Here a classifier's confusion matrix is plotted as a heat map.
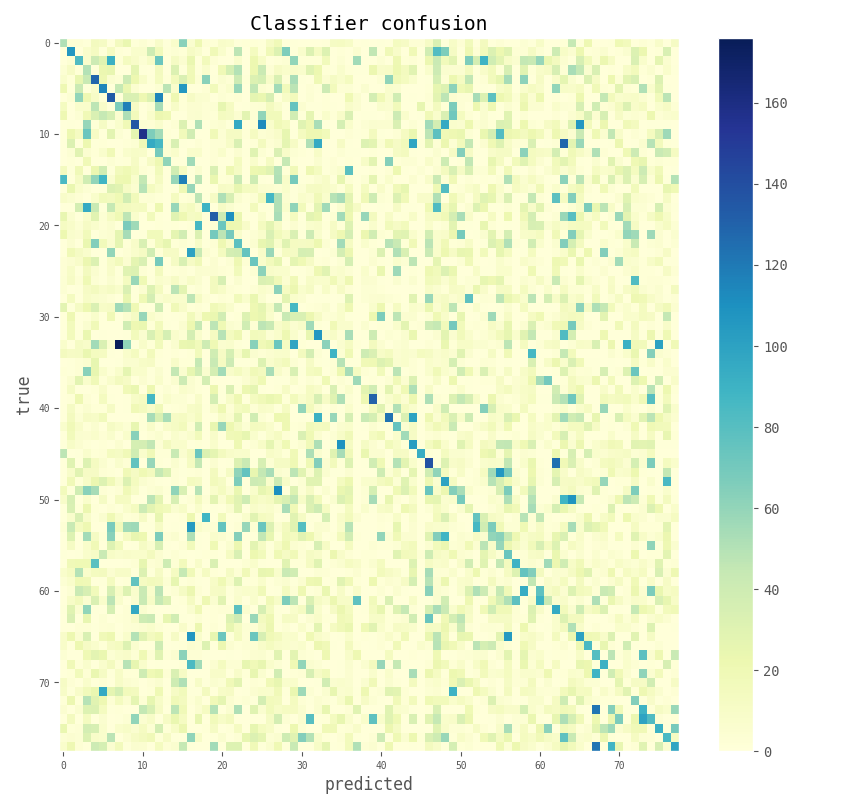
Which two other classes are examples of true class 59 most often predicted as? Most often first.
9, 46
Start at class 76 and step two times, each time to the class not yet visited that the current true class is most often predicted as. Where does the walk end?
46
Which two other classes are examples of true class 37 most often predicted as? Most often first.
61, 60
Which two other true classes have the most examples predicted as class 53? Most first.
2, 40
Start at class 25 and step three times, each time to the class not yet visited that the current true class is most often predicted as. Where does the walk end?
17
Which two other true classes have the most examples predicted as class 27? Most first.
49, 33
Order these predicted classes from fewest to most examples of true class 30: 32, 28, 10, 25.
32, 25, 28, 10
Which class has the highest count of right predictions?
10
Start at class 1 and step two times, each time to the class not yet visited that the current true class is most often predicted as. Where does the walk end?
55
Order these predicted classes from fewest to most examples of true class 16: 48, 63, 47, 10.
63, 47, 10, 48
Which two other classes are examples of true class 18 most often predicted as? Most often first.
3, 47
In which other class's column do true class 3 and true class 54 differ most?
48
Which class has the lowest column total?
45
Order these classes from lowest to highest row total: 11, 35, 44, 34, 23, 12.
35, 12, 34, 44, 23, 11
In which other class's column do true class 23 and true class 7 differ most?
8
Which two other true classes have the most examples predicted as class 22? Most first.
9, 62
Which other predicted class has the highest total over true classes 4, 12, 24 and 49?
27
